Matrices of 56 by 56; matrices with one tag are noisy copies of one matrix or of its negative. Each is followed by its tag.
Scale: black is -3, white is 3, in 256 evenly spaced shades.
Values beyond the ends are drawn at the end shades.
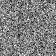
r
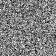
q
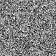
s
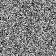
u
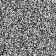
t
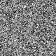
u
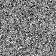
q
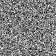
s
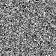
u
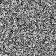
q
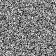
u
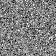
t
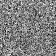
s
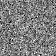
t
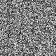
u
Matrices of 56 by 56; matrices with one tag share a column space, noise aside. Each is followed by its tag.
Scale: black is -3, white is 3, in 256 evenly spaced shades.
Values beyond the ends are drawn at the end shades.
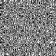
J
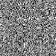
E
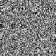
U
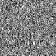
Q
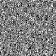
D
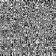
J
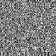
J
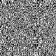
J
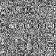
U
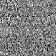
D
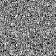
D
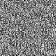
D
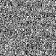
D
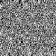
J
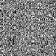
E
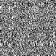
Q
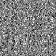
E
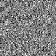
D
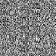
E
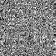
E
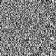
J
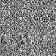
E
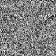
D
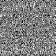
D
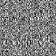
E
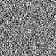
D
